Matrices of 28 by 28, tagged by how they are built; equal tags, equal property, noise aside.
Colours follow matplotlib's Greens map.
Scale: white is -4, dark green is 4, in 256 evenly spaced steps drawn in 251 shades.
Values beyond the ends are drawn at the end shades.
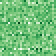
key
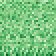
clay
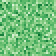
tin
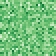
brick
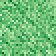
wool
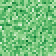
brick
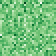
tin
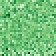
key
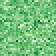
key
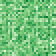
brick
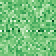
key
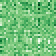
tin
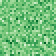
tin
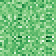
tin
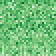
clay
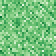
wool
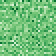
tin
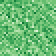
wool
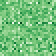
tin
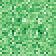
tin
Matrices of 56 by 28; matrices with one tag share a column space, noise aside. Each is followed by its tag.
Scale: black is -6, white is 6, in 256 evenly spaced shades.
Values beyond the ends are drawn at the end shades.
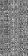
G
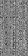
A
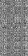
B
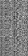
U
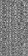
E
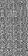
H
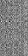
E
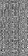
H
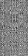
B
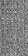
G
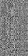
H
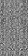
G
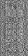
H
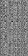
E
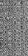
A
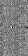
B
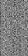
U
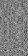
H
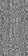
G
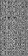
A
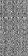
A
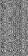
H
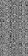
E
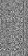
G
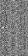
B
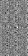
B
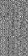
U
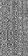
A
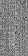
A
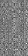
G
